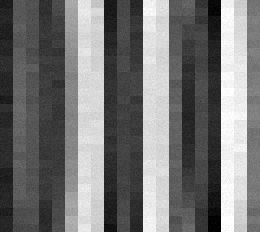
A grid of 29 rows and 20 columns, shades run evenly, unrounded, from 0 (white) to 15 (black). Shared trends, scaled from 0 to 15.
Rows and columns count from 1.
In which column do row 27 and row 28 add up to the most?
17
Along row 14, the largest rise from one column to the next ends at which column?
9
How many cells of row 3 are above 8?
12
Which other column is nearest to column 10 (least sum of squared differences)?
5
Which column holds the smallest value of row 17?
18
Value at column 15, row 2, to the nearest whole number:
10
